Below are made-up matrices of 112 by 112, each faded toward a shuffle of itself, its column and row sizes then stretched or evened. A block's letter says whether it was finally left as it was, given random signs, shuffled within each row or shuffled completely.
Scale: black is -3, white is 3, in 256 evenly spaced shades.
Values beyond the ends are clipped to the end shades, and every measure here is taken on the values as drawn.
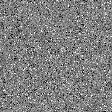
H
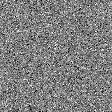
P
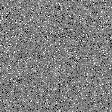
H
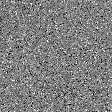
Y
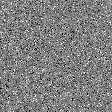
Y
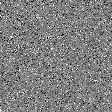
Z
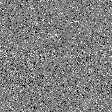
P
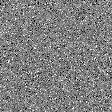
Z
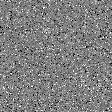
Z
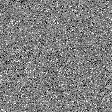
Z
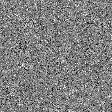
P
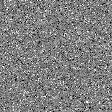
Z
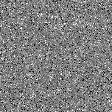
P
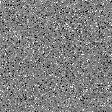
H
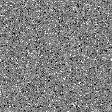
P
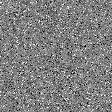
Z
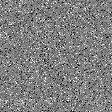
H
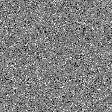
P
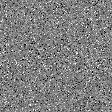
P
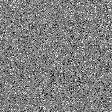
P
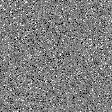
P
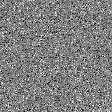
H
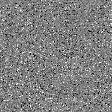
H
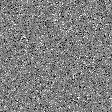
Y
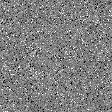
P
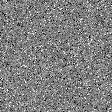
Y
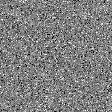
H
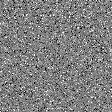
Z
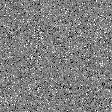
P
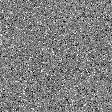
Z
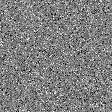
Y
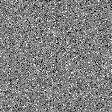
P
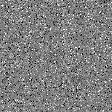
P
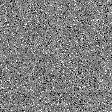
P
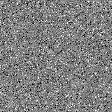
Z
